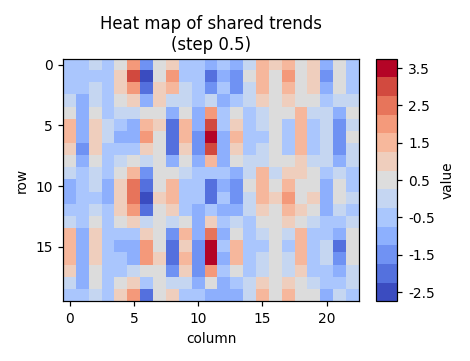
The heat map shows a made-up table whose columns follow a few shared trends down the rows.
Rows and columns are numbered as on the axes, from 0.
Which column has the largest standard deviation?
11
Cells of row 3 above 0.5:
4
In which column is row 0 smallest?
6
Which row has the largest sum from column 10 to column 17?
16
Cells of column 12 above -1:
9
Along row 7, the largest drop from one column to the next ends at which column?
12
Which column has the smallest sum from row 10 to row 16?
10
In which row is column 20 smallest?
1
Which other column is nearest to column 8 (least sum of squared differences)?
21
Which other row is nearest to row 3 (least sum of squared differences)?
18
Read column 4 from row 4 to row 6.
0 -0.5 -1
